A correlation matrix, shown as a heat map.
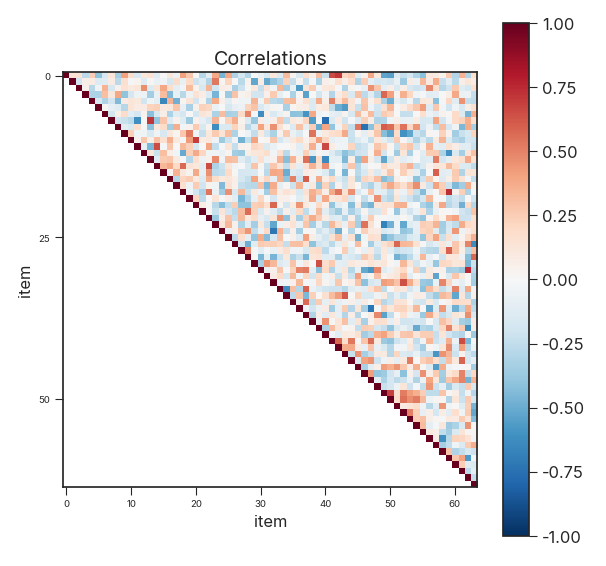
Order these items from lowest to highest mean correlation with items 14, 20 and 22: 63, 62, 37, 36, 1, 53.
1, 63, 62, 36, 53, 37
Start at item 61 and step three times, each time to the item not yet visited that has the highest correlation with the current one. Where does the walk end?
42
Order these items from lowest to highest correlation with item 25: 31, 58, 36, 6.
31, 6, 58, 36
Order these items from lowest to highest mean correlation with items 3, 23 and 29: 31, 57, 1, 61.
57, 1, 31, 61
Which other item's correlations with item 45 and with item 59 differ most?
18
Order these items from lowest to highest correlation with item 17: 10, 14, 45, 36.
45, 10, 14, 36
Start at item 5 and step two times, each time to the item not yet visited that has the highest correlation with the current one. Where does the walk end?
46
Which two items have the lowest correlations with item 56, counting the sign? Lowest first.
58, 36
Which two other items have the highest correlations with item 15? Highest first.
57, 22
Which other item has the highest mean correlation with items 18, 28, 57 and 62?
25
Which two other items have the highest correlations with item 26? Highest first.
51, 62
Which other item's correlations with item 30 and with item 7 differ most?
40
